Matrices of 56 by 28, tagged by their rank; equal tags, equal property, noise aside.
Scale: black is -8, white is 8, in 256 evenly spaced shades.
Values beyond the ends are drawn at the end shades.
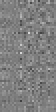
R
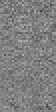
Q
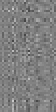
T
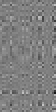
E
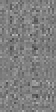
Q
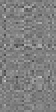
T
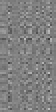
E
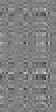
E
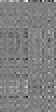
E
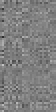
T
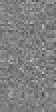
Q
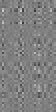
E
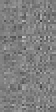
R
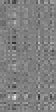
E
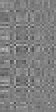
E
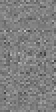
Q
